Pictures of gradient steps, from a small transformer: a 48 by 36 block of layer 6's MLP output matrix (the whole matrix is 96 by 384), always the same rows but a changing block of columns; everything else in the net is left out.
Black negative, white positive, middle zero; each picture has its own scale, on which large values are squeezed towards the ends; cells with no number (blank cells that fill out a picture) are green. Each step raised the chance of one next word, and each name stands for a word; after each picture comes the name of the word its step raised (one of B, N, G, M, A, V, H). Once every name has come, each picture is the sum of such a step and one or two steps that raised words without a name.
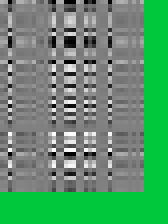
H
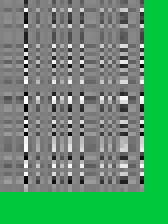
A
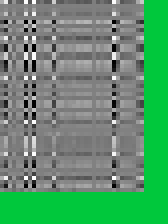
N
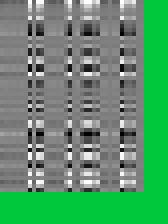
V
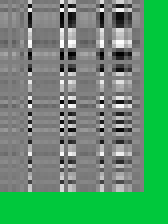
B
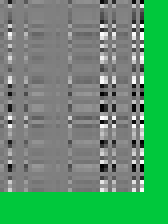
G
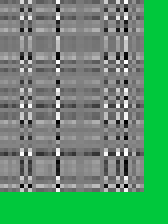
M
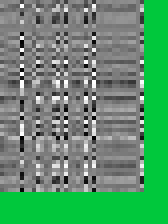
A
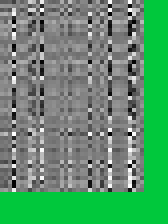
N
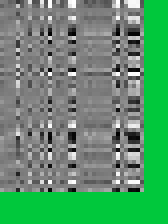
V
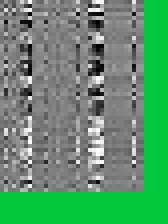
N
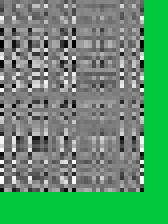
H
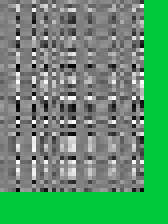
A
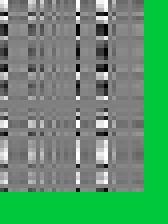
V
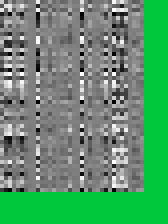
B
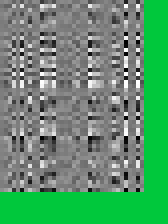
A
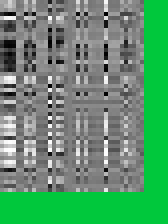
H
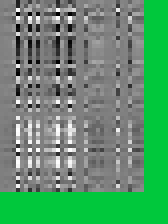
H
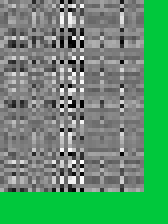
H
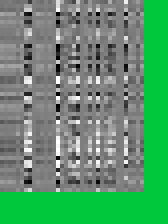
A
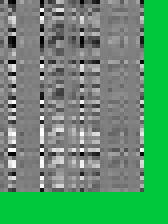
H
